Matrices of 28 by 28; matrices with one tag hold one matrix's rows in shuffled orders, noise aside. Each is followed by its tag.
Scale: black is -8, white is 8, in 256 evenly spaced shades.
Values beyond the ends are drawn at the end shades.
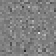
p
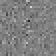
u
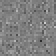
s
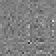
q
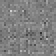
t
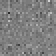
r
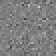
p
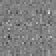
r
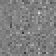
p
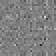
s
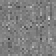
r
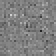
t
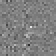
u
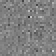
q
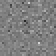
p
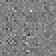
u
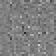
p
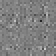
s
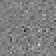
p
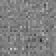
t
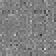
s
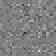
p
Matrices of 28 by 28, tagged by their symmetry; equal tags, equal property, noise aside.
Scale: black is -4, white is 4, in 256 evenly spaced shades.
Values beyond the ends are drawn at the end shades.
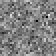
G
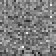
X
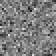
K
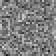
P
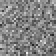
K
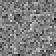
K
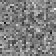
G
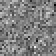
K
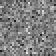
G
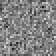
G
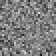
K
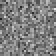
G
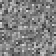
G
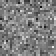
K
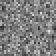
P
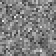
K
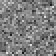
K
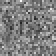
P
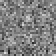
X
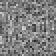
P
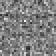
X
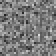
P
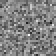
K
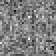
P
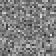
X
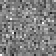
G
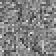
G
